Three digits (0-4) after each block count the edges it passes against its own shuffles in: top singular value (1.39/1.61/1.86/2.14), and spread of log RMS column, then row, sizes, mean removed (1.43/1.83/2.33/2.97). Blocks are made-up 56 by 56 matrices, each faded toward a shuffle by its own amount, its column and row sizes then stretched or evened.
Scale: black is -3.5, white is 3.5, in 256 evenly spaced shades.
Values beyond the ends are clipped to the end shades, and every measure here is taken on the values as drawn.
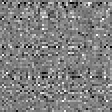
4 0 3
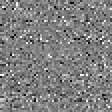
1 0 3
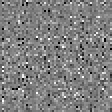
1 3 2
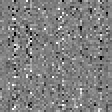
0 3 1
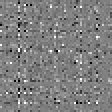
3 3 2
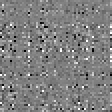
0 3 3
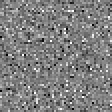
0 0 1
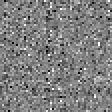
0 1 0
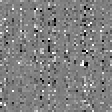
0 4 2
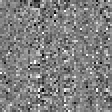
3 3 0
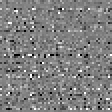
1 2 4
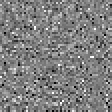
3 0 0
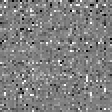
0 2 2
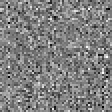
1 2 1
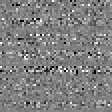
2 0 4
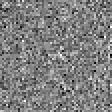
1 1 0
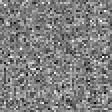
2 0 1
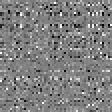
4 1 3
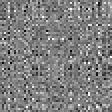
4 3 2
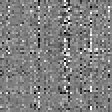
3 4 2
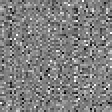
4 2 0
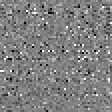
1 0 3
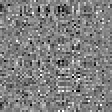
4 2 1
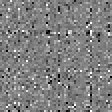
3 3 2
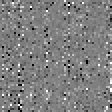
0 3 0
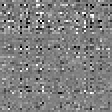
2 3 4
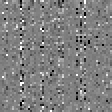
2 4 0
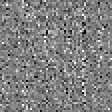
3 2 0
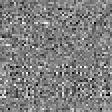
2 0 3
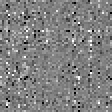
0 3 1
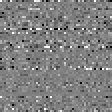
3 0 4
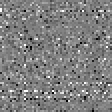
1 0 3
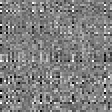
4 3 3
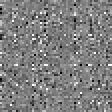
2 3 2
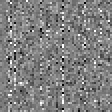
1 4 0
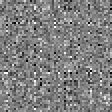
3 3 1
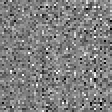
2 3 1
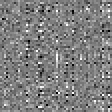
4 3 1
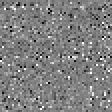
0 1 1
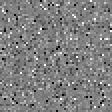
0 0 0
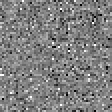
0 0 1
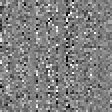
0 4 0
